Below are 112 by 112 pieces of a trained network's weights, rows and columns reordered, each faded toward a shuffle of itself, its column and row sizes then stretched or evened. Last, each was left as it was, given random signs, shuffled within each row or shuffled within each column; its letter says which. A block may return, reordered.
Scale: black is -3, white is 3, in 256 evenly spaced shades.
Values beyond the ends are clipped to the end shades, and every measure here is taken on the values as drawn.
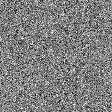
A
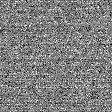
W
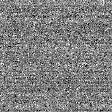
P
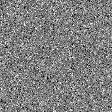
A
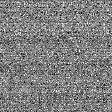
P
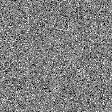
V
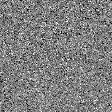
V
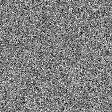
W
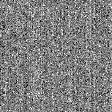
P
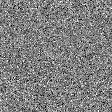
W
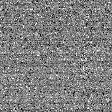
P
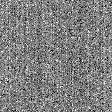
P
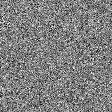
W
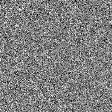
V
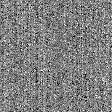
P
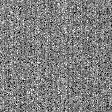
P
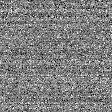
W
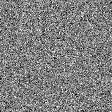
W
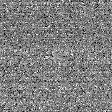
P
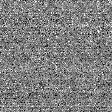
P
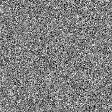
V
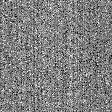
A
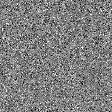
V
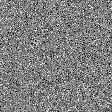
A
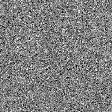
V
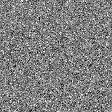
A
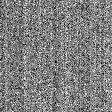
A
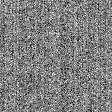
A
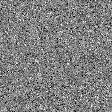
W
